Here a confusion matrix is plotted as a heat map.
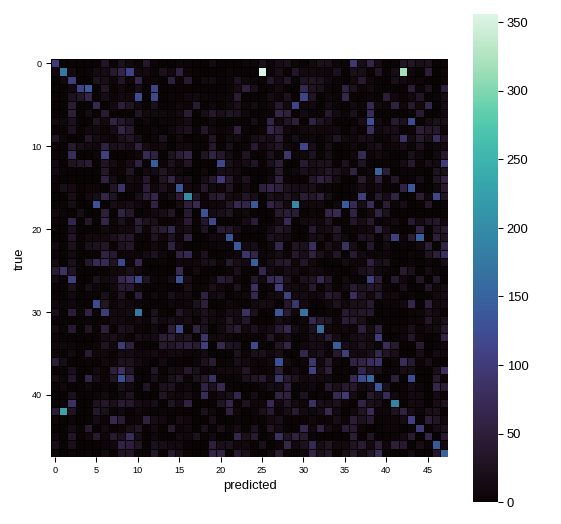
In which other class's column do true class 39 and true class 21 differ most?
44
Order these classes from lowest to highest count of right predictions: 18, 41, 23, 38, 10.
10, 23, 18, 38, 41
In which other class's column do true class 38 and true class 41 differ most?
43
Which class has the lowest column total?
3
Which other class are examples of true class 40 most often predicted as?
35
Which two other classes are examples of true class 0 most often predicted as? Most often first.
36, 38
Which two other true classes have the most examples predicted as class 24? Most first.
17, 34
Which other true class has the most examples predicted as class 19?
38
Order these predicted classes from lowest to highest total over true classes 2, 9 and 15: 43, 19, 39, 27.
39, 19, 27, 43
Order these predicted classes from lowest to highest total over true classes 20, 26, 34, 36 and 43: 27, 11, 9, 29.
29, 11, 9, 27
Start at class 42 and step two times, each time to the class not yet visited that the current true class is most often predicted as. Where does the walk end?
25
